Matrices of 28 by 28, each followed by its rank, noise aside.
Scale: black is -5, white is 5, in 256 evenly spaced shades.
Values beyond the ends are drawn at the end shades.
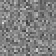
five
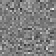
five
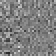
five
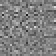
five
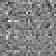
five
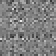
five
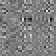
three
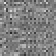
four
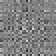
two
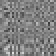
two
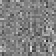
five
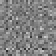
three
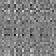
two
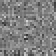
five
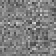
five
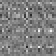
two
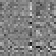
two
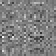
three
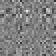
three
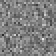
five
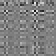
two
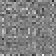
four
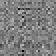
four
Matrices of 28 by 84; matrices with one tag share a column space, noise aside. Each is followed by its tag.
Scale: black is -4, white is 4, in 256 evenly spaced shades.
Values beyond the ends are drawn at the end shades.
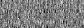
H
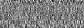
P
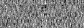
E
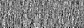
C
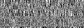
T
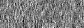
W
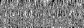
T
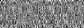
P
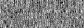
H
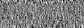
P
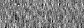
W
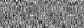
P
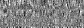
T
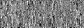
C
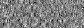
E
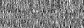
H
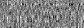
W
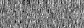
H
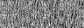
C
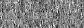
H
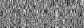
T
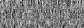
H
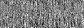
C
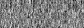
H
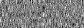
E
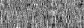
W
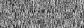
H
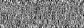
P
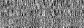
T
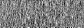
C
